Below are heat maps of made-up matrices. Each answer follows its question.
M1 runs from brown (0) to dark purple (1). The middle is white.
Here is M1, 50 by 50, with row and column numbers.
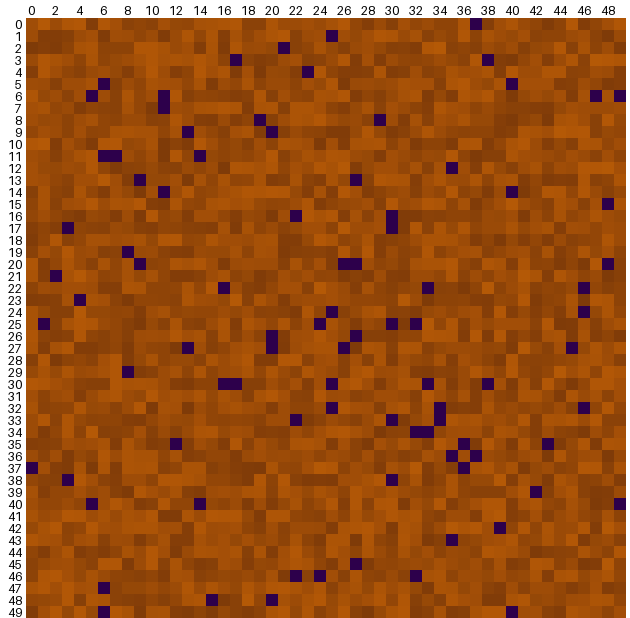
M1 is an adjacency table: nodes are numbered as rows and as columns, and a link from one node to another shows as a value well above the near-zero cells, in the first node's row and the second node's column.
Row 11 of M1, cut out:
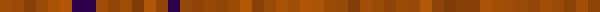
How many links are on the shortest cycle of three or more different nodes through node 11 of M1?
5
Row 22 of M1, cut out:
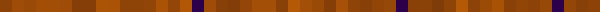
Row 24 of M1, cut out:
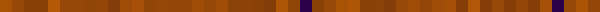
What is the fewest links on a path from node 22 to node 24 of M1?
2
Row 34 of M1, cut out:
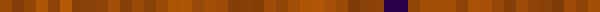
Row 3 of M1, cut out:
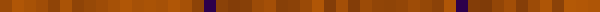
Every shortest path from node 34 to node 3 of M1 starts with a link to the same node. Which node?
node 33
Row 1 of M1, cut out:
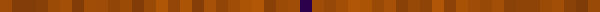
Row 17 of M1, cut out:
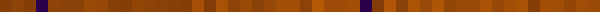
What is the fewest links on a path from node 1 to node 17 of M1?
3
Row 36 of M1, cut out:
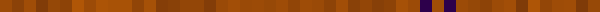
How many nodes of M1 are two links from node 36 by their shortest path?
3
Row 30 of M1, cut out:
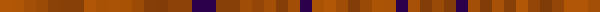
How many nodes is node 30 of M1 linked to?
5
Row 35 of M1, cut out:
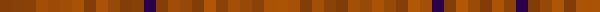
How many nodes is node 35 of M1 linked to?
3
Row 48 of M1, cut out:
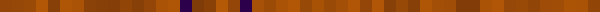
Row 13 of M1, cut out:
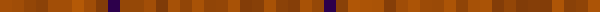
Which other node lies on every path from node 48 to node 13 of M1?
node 20
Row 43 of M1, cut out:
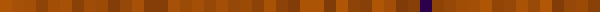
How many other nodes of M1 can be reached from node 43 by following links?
5
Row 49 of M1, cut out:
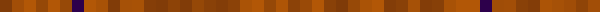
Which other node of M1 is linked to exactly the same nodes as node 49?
node 5
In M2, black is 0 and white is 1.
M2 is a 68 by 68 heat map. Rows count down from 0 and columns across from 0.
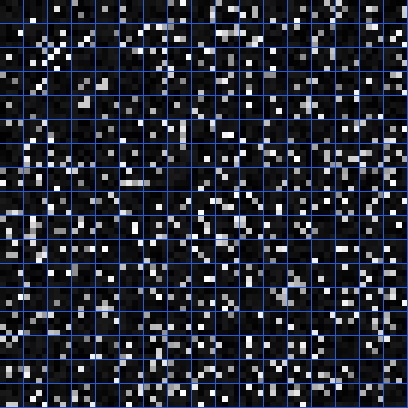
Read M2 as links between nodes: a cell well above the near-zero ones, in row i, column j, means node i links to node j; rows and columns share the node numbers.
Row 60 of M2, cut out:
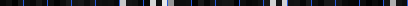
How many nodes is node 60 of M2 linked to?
7
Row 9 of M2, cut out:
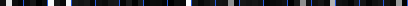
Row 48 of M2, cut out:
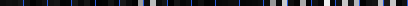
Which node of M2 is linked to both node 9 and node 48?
node 50
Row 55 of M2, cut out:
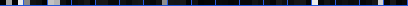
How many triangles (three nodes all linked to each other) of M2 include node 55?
6
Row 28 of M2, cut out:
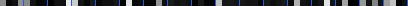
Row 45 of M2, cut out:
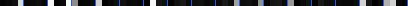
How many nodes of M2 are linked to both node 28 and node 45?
6
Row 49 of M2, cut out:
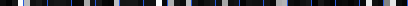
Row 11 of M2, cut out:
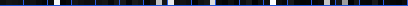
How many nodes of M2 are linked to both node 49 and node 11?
2
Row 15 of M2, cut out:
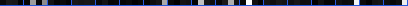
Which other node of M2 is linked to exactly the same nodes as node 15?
node 10
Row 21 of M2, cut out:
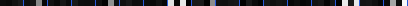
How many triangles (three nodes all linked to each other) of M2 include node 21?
6
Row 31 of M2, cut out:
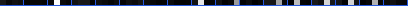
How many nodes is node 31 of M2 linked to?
8
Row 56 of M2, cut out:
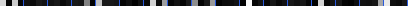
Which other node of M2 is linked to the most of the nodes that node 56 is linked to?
node 64
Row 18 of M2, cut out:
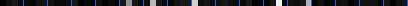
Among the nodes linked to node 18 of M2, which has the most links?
node 25
